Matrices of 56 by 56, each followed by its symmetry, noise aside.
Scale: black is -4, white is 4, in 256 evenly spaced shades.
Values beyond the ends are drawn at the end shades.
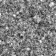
symmetric across the other diagonal.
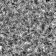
antisymmetric.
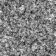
same after a half turn.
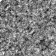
symmetric.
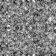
mirrored top to bottom.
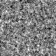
antisymmetric.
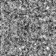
mirrored top to bottom.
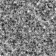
symmetric across the other diagonal.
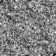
same after a half turn.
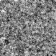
no symmetry.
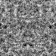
mirrored left to right.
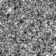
symmetric.
